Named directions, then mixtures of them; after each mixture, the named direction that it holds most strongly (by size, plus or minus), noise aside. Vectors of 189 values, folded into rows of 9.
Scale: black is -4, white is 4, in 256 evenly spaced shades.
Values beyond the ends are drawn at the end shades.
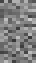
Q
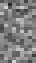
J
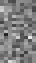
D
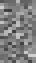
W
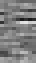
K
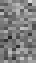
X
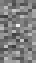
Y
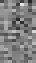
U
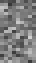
W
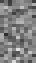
J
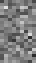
J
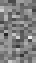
D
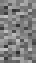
Y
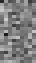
D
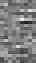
K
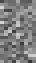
W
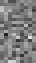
D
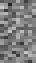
W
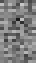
U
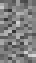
W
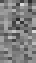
U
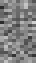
W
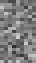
W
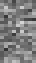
Y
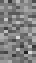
Q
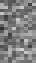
J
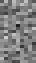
Y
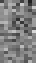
U
